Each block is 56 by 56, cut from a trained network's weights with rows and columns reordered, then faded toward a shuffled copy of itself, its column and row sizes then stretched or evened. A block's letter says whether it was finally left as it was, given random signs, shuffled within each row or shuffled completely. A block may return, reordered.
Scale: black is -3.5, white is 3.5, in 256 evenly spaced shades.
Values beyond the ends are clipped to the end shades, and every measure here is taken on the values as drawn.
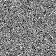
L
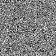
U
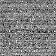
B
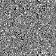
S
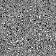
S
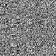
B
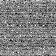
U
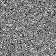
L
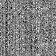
B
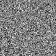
U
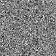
S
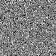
U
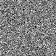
L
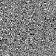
B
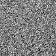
S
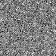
U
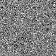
S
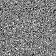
L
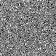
L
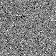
L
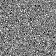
L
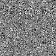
S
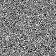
U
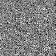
S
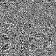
B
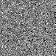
S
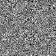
S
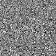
S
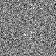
B
